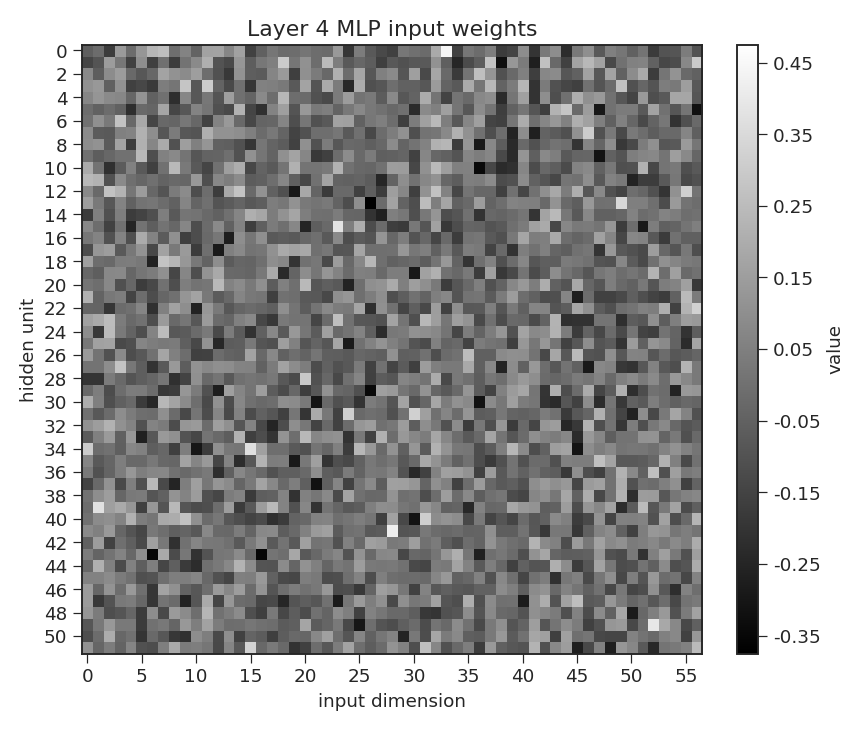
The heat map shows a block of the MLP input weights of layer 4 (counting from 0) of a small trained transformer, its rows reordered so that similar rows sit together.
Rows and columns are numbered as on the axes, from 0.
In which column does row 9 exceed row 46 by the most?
54
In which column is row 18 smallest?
6
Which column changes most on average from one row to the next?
45
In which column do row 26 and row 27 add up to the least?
46
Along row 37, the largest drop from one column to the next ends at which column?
7
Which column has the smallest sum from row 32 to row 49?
5
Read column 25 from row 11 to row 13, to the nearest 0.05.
-0.05 -0.15 0.1
